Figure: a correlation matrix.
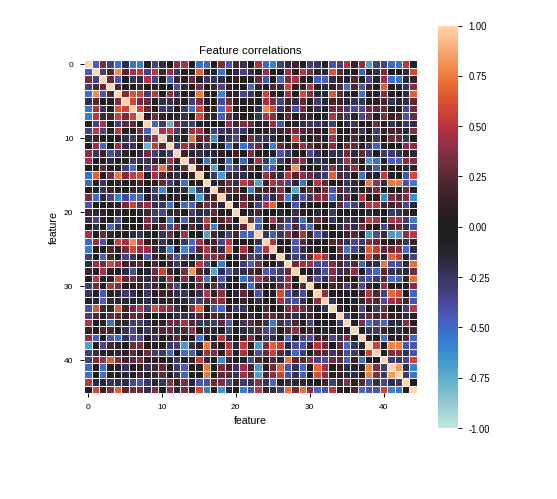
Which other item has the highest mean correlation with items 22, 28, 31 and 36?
14
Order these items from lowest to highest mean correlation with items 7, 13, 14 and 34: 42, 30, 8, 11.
8, 42, 30, 11
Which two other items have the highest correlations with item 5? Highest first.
6, 24
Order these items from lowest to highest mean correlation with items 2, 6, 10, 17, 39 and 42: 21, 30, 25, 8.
30, 8, 21, 25
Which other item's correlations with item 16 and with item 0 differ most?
38
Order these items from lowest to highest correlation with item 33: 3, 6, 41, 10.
41, 3, 6, 10
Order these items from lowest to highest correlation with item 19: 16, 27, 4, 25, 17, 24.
27, 4, 17, 16, 24, 25
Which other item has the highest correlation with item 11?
9
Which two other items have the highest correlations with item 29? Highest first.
44, 4
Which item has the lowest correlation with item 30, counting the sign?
22
